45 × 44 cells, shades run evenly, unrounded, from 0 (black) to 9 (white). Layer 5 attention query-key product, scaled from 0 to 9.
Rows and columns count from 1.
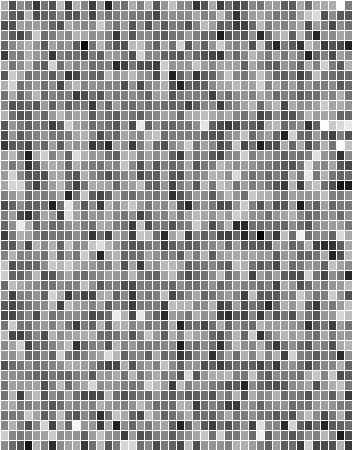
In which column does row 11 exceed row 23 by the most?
31
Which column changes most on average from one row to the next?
43
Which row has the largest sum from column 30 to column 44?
11
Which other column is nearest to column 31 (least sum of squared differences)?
17
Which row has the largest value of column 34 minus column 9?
20
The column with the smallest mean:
23
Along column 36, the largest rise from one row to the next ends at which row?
15
